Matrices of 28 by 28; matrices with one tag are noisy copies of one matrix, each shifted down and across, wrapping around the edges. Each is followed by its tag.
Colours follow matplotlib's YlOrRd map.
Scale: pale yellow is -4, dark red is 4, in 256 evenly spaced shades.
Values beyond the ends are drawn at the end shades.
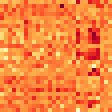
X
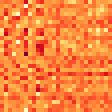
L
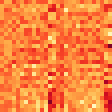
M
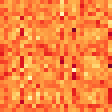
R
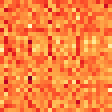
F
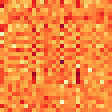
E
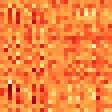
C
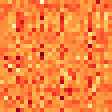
F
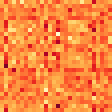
R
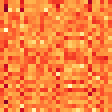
E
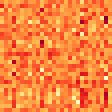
F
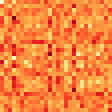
R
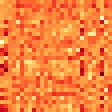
L
